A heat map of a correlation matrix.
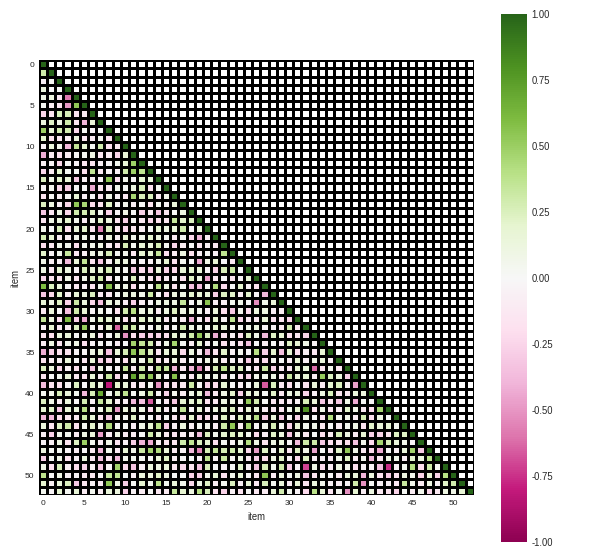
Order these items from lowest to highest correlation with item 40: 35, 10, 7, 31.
31, 35, 10, 7
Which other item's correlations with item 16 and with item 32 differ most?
42
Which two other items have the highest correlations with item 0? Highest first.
27, 8
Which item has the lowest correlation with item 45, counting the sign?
7
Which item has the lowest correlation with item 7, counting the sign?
20
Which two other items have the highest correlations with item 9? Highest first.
49, 50
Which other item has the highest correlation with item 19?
33
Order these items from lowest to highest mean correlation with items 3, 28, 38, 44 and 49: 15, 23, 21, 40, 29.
15, 21, 29, 40, 23
